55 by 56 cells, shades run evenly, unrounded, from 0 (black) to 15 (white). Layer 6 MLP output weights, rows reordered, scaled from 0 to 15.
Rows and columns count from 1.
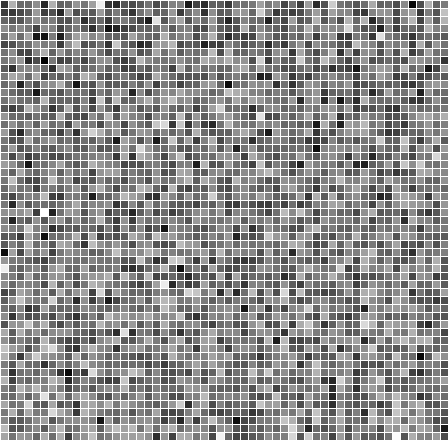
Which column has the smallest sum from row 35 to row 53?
45
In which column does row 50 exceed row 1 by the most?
6
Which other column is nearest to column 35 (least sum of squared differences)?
11
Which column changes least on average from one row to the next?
9
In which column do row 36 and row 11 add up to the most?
21
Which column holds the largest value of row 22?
34
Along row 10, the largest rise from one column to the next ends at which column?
35
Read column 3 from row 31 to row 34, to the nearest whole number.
6 4 7 6
